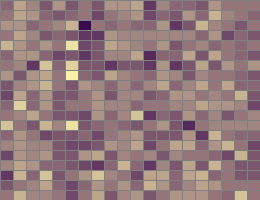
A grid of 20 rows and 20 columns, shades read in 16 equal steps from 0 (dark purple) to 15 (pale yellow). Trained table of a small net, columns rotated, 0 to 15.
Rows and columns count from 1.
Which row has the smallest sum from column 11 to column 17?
7
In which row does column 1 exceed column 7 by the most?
3
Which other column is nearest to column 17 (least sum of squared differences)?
10
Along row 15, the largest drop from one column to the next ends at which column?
12
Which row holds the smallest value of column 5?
6
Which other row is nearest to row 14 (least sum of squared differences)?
2
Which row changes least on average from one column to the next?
4
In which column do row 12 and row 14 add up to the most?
11
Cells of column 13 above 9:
2
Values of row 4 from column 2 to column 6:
10 8 5 6 5
